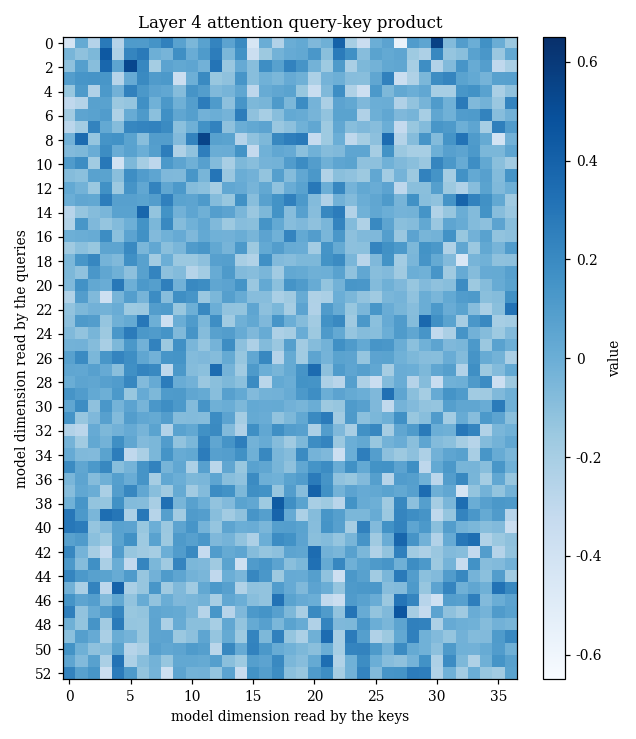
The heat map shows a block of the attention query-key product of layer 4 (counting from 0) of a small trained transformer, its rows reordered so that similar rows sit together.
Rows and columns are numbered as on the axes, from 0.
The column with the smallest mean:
30
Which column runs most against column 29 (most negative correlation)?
23
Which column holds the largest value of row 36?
20
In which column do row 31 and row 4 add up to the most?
5
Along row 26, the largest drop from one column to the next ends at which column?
17
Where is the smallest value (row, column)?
0, 27
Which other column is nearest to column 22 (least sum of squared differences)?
6
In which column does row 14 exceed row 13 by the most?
21
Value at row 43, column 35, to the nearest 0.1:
-0.1
